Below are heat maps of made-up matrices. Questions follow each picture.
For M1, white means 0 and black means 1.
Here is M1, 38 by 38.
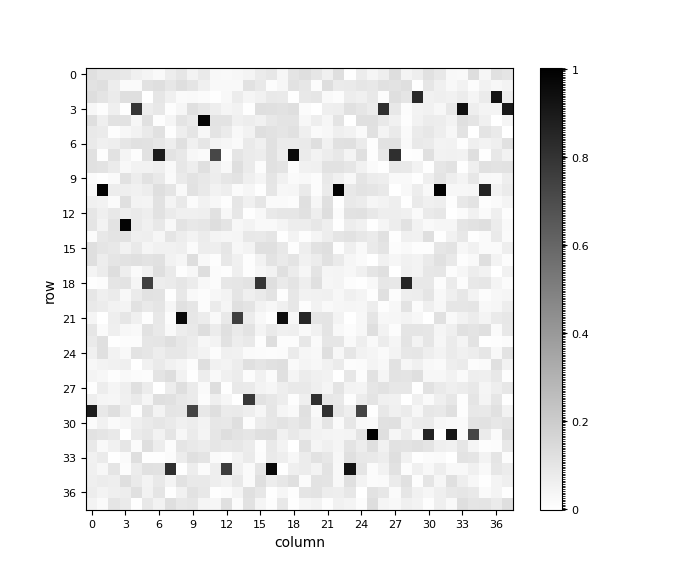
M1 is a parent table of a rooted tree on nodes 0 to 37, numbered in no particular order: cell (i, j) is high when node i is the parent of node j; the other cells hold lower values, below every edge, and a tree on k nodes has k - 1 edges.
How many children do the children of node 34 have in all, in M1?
4
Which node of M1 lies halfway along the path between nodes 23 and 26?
10
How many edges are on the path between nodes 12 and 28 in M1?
4
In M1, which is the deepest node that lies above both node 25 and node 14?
31
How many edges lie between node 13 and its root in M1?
3
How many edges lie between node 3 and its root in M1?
4
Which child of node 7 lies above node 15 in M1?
18
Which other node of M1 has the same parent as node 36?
29
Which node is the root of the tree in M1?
2
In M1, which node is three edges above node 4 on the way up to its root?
21
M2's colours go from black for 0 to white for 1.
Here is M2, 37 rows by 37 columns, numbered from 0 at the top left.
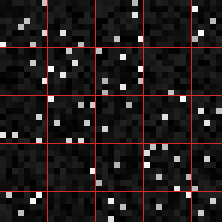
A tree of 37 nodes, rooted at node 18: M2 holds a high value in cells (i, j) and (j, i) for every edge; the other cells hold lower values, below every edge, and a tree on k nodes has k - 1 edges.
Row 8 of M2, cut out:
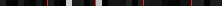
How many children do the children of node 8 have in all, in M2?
1
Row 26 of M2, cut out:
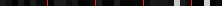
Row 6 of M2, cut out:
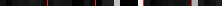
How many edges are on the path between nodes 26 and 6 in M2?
4
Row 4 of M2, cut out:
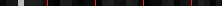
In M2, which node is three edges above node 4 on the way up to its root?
33
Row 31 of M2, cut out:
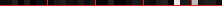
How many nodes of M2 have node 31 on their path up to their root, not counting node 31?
6
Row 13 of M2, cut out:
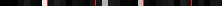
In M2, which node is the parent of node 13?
7
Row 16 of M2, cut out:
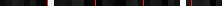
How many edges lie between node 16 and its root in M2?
8
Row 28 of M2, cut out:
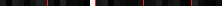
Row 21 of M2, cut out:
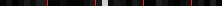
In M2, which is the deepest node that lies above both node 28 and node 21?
17
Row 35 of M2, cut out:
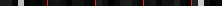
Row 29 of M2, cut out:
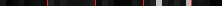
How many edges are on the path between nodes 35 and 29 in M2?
9
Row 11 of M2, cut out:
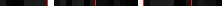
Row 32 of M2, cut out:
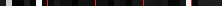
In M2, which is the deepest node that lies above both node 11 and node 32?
23
